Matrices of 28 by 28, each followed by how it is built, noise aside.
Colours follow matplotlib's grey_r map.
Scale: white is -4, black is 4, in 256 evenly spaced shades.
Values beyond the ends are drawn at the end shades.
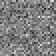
repeating rows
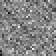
Toeplitz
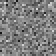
noise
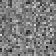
low rank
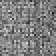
blocks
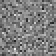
repeating rows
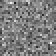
noise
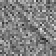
Toeplitz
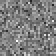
noise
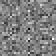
low rank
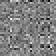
low rank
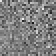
upper triangular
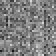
blocks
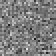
noise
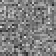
blocks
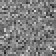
noise
